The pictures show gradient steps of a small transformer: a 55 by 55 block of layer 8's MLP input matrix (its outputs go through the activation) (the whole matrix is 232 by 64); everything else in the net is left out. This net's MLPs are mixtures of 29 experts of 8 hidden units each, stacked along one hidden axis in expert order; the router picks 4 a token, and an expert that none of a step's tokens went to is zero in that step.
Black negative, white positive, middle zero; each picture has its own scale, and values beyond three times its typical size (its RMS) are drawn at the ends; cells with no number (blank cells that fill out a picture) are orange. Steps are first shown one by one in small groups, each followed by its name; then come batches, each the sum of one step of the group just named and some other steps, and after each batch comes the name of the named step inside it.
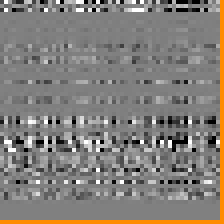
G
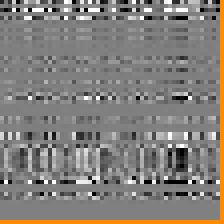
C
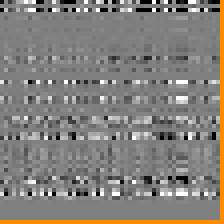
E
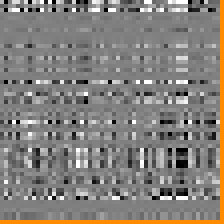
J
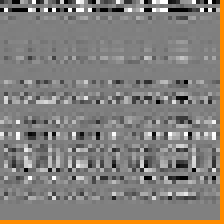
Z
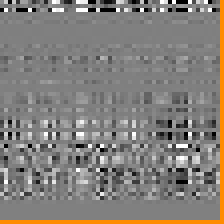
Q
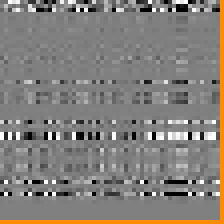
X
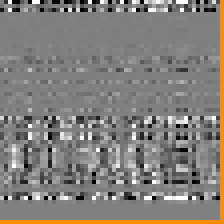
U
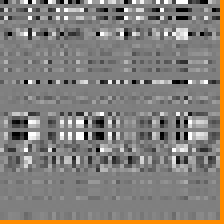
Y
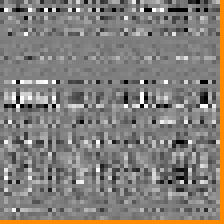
G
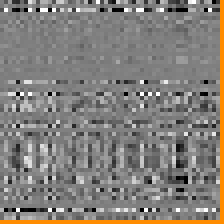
Z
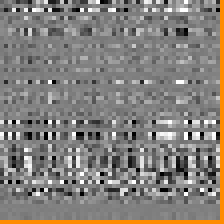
C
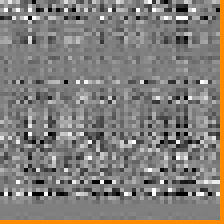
X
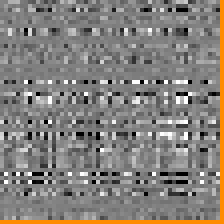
X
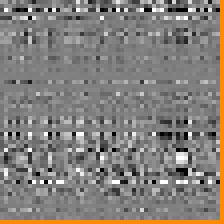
Q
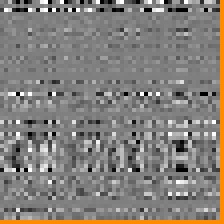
Z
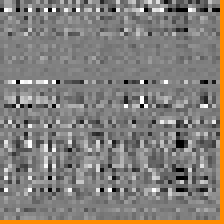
G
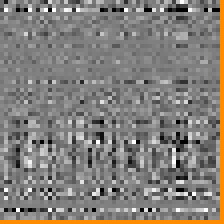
Y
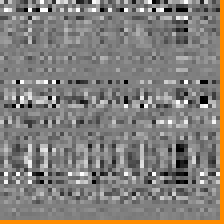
J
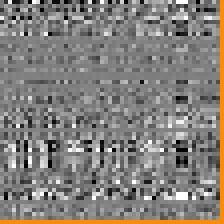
U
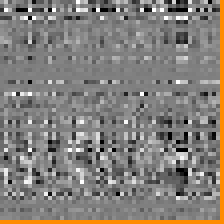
Q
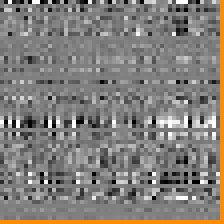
U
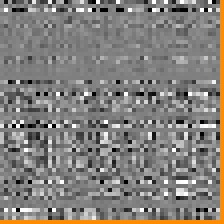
Z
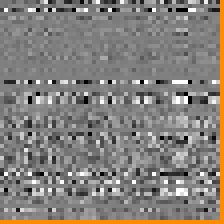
E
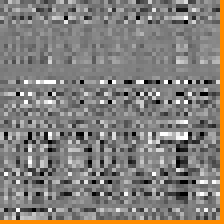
X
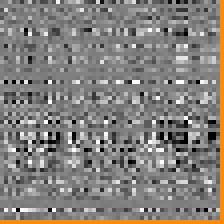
G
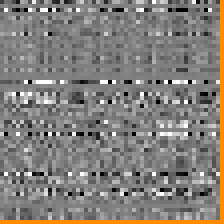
Z
